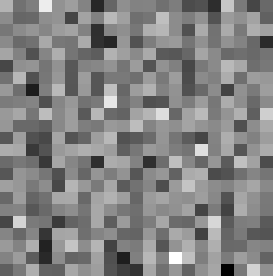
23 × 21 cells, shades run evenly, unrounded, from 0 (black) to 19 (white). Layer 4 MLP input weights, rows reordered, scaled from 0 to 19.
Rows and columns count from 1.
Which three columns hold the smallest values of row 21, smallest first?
4, 9, 13
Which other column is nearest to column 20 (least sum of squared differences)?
7
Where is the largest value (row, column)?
22, 14
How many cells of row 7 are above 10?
9
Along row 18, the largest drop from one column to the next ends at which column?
16
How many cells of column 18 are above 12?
7
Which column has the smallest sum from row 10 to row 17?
3
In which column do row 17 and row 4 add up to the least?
21
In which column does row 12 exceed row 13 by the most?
19
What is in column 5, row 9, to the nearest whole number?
10
